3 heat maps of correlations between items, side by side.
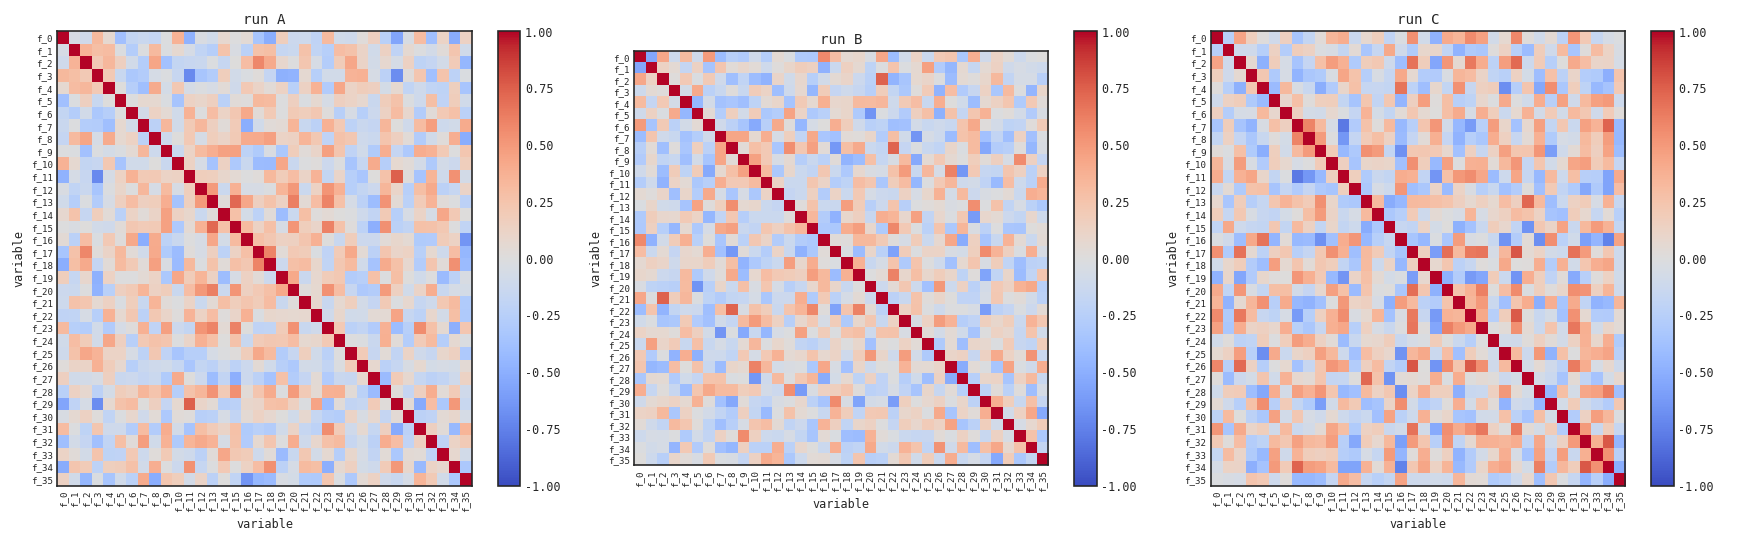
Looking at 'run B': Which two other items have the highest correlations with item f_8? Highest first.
f_22, f_13
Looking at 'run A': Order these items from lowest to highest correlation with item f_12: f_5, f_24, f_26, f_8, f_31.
f_26, f_8, f_5, f_31, f_24
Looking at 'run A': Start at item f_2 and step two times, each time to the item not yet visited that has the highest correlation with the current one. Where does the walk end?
f_18
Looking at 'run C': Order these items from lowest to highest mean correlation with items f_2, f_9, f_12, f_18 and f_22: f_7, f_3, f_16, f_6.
f_16, f_7, f_6, f_3
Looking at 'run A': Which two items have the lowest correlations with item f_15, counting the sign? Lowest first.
f_27, f_10
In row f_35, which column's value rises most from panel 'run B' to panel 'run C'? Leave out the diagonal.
f_21
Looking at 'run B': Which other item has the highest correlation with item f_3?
f_5
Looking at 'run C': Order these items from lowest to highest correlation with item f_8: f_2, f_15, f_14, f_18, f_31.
f_2, f_31, f_18, f_15, f_14
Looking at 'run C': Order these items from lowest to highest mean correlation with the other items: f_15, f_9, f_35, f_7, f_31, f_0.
f_35, f_15, f_7, f_9, f_0, f_31
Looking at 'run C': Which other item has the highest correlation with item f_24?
f_7
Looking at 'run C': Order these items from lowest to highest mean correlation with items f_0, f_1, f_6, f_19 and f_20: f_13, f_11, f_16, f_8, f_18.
f_16, f_11, f_8, f_18, f_13
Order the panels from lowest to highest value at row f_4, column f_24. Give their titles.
run C, run B, run A
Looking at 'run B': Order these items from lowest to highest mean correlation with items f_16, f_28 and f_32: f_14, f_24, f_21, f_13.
f_13, f_14, f_21, f_24
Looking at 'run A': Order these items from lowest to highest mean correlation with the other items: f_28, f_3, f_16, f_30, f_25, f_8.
f_3, f_30, f_25, f_16, f_8, f_28
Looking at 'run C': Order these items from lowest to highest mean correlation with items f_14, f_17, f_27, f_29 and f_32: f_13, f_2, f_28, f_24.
f_28, f_24, f_2, f_13
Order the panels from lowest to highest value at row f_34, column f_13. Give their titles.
run B, run A, run C
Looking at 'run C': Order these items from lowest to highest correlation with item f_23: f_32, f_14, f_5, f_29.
f_14, f_5, f_29, f_32
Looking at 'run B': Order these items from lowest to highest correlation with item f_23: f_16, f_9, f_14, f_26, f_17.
f_16, f_14, f_17, f_9, f_26
